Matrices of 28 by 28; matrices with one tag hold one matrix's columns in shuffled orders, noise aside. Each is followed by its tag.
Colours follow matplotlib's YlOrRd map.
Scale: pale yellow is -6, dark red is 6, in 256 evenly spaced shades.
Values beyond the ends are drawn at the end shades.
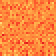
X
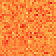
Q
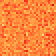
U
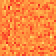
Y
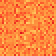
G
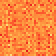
U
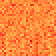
U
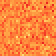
Y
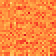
X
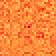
Q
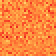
Q
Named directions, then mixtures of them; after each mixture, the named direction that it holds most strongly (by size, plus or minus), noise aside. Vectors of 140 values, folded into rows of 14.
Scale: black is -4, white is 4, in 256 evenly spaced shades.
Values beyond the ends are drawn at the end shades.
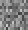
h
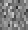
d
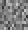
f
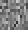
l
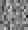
f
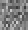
h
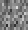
h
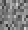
f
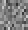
f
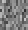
f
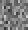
f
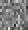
l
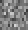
d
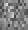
d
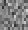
f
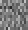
h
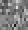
l
